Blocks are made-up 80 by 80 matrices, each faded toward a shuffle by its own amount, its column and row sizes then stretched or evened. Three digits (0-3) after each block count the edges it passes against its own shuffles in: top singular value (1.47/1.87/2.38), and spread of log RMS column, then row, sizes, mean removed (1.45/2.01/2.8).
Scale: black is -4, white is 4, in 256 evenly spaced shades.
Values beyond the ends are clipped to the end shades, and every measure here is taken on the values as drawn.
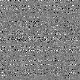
0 1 3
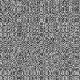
3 2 0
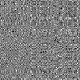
3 1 0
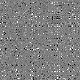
2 2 2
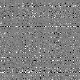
1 2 3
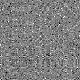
2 0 0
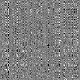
3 3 1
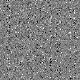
0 2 1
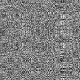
3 2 0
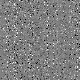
0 2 0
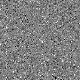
1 1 0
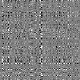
3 3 3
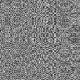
3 2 0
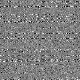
2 0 3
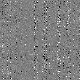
0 3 1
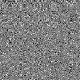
2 0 1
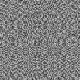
3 0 0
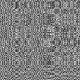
3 3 0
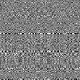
3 0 3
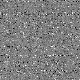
0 0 2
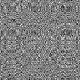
3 1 0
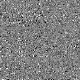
0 1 2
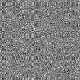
3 1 0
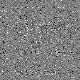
0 2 2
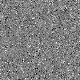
0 1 0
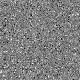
1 0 0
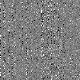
1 3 0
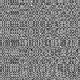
3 0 1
